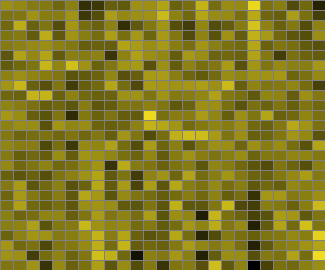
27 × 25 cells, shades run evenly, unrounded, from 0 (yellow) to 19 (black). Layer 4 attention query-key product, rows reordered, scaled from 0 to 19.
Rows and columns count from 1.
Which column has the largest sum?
11
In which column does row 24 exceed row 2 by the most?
16
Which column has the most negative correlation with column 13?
8
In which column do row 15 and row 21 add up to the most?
6
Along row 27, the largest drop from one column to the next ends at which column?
17
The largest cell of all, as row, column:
27, 20
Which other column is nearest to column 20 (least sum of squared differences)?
13
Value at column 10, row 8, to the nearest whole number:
12
